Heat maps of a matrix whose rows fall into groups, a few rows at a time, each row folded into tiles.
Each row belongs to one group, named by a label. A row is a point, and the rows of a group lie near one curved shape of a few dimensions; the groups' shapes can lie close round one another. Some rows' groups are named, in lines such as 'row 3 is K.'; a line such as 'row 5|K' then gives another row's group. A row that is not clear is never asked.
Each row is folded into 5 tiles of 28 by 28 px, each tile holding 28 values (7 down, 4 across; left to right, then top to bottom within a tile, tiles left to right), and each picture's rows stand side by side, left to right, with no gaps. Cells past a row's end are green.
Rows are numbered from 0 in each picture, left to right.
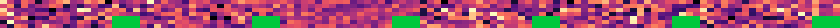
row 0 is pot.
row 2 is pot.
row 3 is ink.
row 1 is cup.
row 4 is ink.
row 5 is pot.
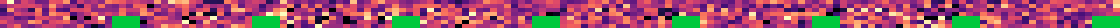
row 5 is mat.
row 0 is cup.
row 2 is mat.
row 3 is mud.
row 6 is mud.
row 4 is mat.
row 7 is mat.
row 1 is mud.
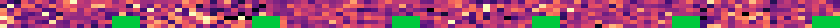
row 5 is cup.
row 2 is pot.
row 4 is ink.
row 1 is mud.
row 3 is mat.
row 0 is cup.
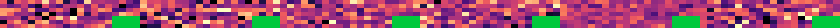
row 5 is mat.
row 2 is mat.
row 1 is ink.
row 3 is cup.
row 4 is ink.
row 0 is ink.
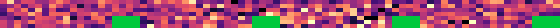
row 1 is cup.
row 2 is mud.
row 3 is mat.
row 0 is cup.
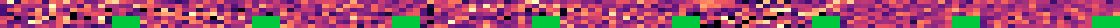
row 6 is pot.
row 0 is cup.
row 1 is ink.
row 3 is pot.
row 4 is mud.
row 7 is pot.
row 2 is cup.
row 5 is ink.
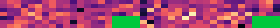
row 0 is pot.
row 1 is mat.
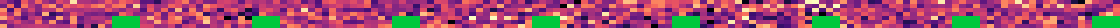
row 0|cup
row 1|mat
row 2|ink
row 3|cup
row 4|cup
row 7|cup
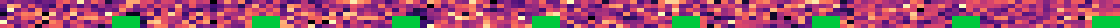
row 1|pot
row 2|mat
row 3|cup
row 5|cup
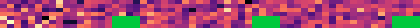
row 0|mat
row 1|pot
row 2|ink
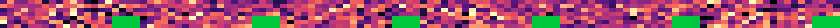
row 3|ink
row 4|mud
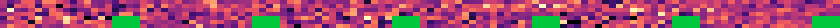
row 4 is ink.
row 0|mud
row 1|pot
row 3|pot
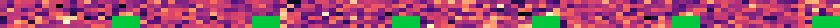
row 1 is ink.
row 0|mud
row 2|cup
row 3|cup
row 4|mud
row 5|pot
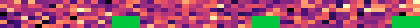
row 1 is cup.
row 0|ink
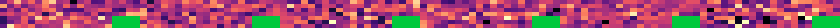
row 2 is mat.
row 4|mud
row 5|mat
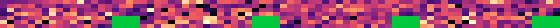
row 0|mat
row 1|mud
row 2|ink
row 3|mat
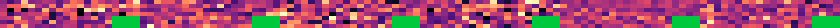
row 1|cup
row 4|ink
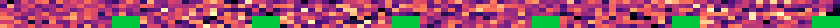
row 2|mud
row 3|ink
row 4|cup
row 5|mat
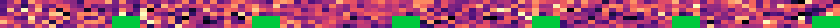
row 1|mat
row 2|cup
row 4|pot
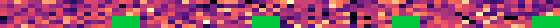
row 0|mud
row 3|mud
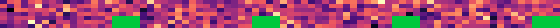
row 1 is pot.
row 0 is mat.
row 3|cup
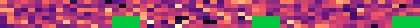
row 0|ink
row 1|mat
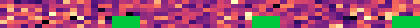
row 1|mud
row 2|mud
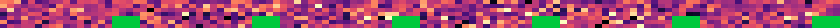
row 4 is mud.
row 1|mat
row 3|ink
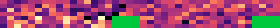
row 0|mud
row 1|pot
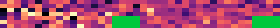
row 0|ink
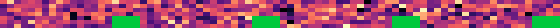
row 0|cup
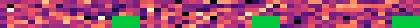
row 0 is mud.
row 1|ink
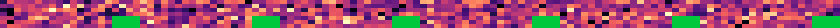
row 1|pot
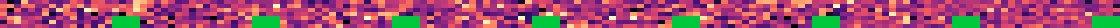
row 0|mat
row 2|mat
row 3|cup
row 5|cup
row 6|cup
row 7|ink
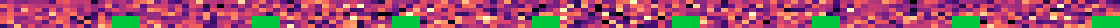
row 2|cup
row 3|mud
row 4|pot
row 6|mud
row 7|cup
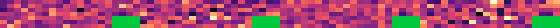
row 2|pot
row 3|mat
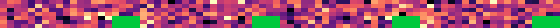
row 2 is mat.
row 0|mat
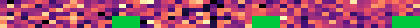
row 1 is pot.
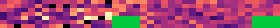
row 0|mud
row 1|pot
